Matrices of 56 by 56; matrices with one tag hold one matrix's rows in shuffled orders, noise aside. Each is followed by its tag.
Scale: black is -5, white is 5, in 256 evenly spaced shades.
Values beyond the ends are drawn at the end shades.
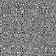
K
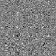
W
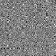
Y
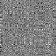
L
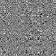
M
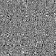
Y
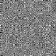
L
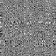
L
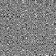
Y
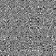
M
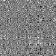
M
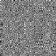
L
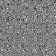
Y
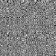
Y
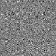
W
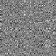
L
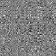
M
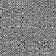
K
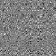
M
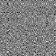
Y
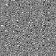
W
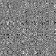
Y
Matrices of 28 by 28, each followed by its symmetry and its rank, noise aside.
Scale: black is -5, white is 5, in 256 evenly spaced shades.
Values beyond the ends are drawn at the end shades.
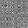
symmetric, rank three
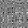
no symmetry, rank three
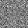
antisymmetric, rank six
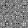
symmetric, rank four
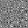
antisymmetric, rank four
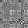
symmetric, rank three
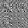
antisymmetric, rank four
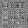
antisymmetric, rank four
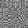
no symmetry, rank three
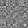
symmetric, rank three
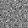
antisymmetric, rank six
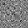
symmetric, rank four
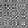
symmetric, rank three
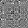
symmetric, rank four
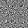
antisymmetric, rank four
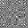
symmetric, rank three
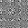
symmetric, rank three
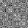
symmetric, rank three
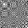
symmetric, rank three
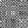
symmetric, rank three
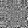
antisymmetric, rank four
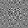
no symmetry, rank three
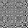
symmetric, rank three
